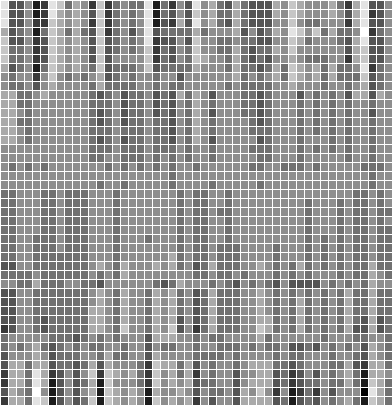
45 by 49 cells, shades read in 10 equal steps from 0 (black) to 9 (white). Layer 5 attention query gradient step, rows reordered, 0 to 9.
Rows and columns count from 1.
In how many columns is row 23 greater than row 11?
22
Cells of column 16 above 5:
7
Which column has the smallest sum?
6
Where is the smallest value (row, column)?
44, 46
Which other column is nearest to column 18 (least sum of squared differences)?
4
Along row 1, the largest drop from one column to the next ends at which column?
20
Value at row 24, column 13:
5
